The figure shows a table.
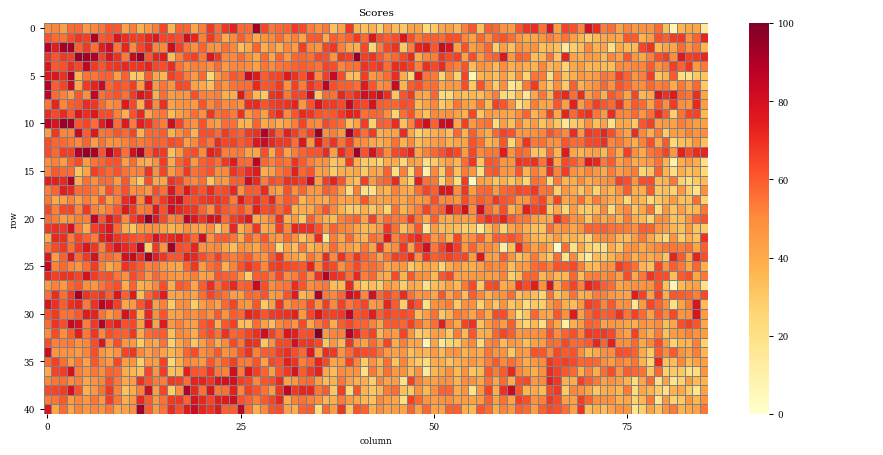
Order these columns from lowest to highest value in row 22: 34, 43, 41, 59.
41, 34, 43, 59
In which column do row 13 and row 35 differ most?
12
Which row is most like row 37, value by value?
39
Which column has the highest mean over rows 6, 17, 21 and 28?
3
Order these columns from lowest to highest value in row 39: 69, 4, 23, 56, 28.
56, 4, 28, 69, 23
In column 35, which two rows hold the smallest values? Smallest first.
40, 7
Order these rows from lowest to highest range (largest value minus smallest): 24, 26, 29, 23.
26, 29, 24, 23
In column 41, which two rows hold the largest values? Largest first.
7, 6
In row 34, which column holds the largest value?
0
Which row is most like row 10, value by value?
2
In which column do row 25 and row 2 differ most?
51
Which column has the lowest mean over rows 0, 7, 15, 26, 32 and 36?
49
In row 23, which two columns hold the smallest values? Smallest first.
66, 59
